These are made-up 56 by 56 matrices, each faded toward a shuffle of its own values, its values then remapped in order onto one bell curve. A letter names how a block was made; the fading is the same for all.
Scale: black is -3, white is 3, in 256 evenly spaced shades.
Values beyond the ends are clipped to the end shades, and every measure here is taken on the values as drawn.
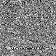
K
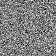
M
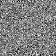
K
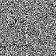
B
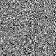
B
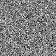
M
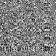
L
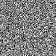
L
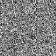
B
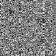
B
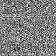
L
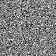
K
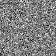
M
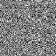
L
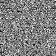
K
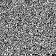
K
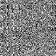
B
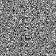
B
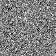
M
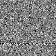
K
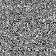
K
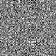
L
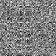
L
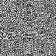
L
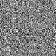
L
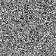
K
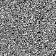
M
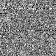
K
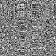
L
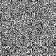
L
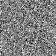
M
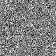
M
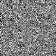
B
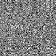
L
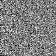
M
